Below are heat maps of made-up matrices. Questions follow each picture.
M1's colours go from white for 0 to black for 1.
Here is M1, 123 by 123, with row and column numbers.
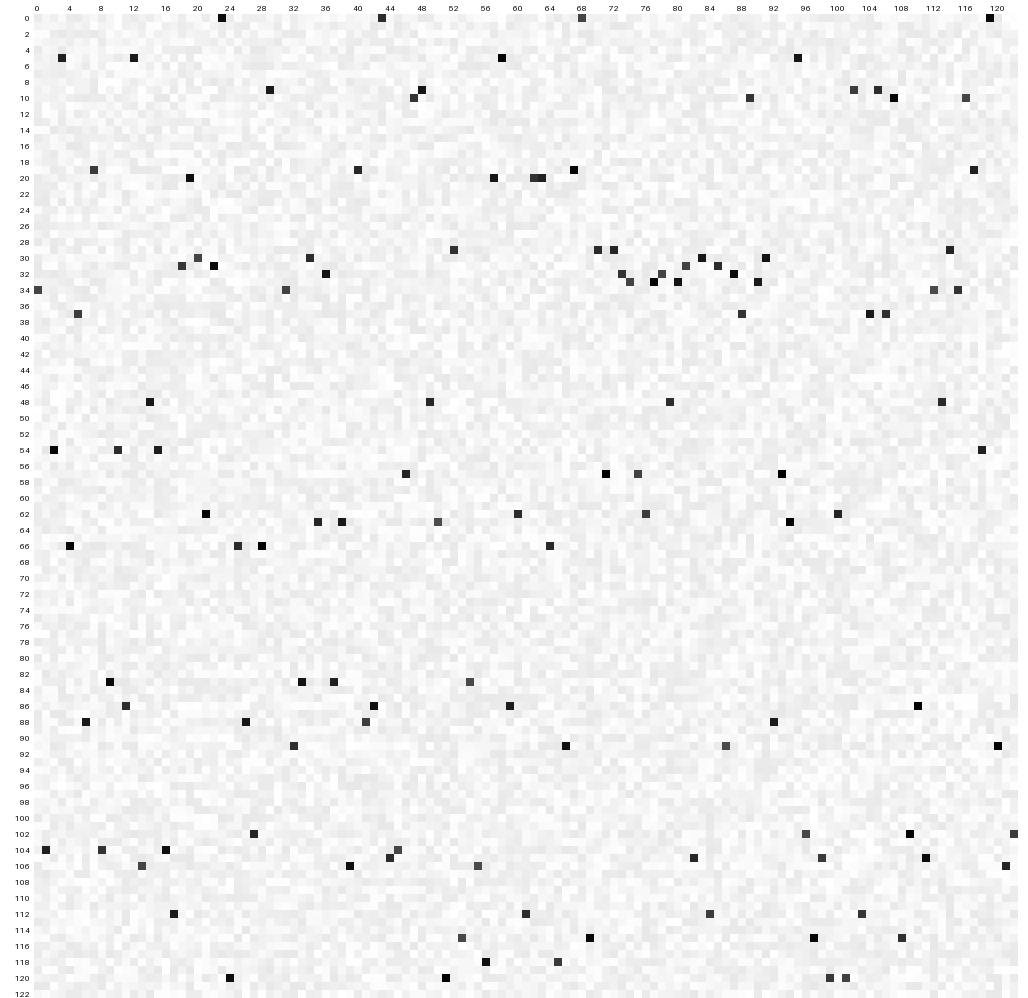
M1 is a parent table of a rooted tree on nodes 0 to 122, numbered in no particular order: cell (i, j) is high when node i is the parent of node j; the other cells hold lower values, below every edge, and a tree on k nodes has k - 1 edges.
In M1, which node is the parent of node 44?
105
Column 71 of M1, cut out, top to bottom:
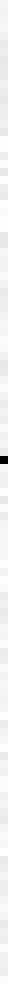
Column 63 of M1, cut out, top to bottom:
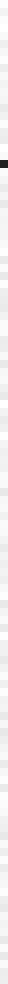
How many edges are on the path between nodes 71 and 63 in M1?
3
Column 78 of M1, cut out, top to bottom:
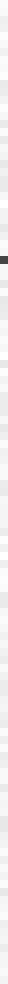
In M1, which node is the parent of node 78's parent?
91
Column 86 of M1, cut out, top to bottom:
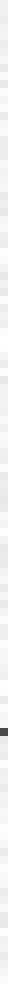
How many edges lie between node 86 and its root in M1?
2
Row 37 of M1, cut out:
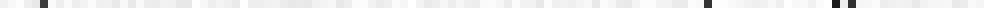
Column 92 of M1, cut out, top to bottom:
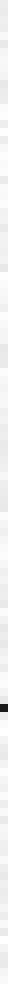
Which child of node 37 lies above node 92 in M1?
88
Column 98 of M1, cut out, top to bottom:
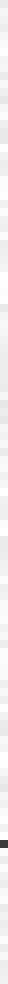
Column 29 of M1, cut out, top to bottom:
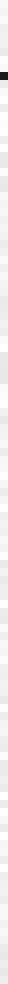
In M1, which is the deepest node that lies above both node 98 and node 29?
9
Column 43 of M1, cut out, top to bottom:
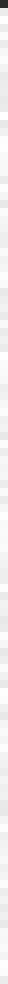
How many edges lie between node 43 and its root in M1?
3
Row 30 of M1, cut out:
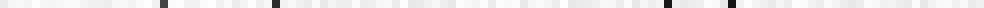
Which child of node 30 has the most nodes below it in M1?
83
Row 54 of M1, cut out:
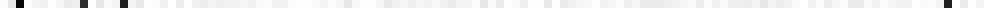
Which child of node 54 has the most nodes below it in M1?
10
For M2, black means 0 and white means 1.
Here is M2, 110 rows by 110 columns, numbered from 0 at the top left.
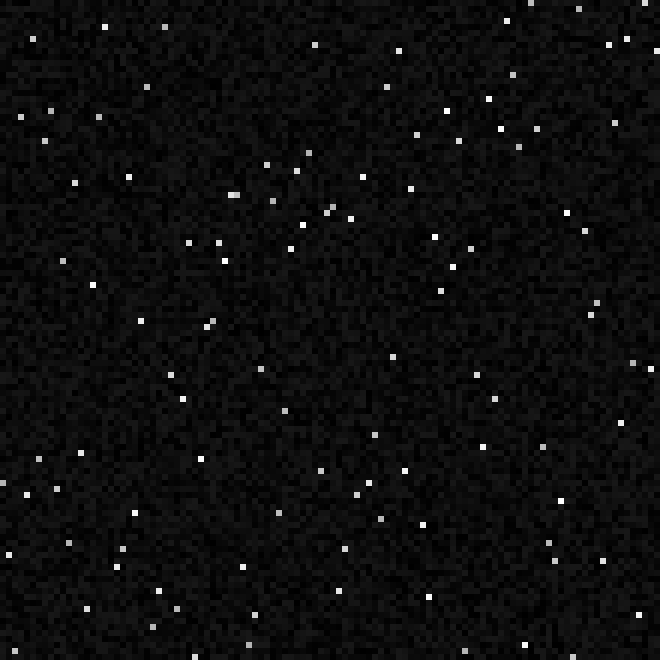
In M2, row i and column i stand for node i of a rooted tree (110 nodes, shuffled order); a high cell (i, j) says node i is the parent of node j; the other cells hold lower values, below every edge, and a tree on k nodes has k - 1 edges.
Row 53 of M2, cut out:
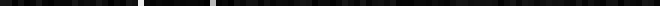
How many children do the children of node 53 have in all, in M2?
4
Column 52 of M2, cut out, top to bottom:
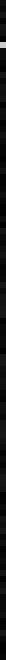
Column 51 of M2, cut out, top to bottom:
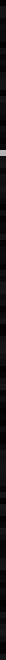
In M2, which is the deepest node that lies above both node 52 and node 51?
23
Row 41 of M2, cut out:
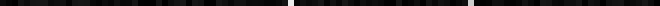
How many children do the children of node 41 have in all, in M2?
3
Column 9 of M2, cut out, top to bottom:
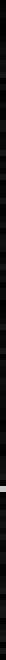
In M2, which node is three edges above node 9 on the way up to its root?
19
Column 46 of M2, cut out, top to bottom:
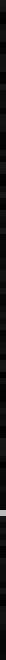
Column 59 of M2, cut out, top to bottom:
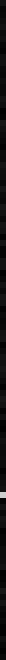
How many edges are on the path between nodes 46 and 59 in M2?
6
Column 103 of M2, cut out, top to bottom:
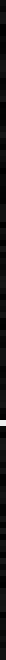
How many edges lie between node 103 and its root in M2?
7
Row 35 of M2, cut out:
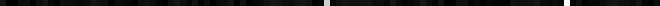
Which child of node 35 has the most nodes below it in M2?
94
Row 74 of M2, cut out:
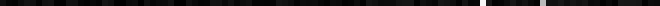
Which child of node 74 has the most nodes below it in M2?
80
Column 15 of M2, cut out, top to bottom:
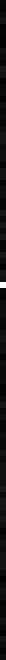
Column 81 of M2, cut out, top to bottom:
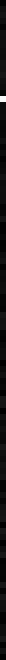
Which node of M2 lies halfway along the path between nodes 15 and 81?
40
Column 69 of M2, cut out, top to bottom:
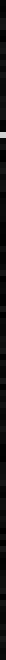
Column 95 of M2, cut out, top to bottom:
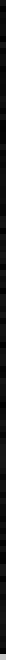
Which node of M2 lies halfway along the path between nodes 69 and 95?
30
